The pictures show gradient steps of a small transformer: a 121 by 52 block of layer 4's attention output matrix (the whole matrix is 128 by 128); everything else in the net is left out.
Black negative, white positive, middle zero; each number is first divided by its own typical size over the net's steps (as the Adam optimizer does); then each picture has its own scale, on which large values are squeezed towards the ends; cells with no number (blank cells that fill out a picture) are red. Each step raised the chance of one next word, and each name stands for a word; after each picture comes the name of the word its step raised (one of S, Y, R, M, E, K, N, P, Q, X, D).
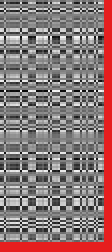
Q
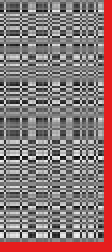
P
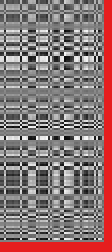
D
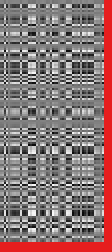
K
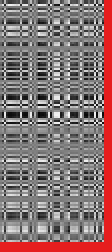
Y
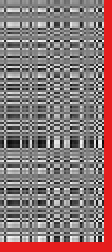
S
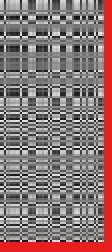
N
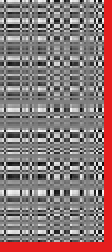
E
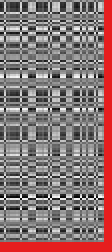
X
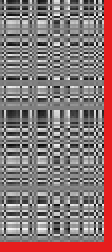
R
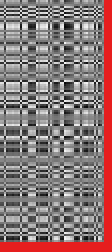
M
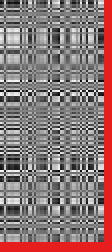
Q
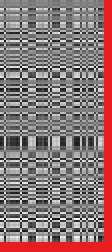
S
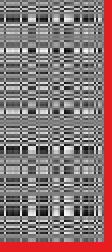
K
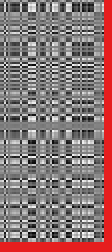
P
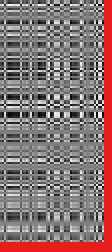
Y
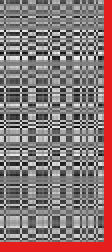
D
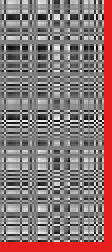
N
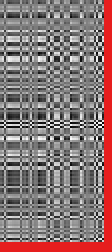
D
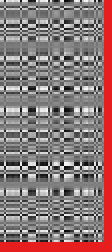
E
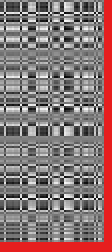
X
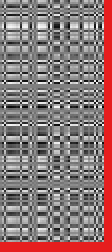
M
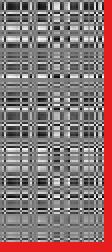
X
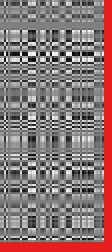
D
